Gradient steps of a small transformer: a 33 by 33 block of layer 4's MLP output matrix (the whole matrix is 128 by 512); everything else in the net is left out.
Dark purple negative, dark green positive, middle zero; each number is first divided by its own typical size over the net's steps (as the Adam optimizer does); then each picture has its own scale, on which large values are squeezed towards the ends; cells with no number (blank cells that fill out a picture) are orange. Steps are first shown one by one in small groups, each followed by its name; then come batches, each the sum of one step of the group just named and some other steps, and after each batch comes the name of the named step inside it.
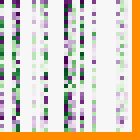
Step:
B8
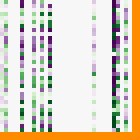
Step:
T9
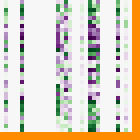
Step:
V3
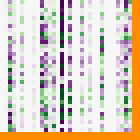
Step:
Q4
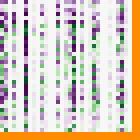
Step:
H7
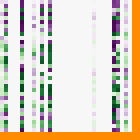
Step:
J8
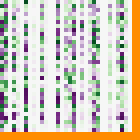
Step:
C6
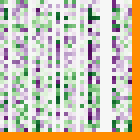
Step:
T9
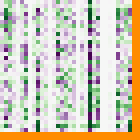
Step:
H7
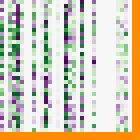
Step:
B8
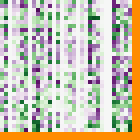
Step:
T9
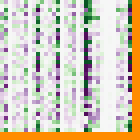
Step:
H7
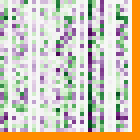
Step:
C6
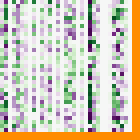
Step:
C6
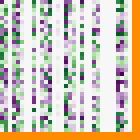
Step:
B8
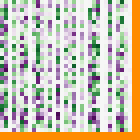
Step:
C6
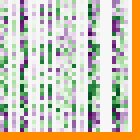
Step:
J8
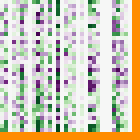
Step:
J8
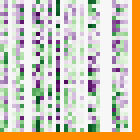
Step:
J8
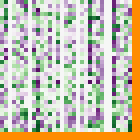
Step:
T9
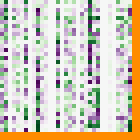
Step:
C6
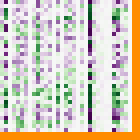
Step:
H7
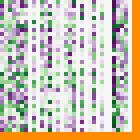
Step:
T9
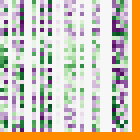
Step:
J8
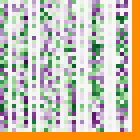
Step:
C6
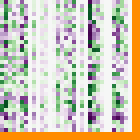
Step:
V3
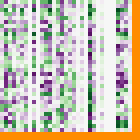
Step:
Q4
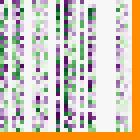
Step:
B8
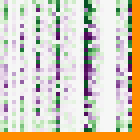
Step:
V3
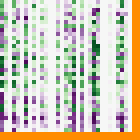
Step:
C6
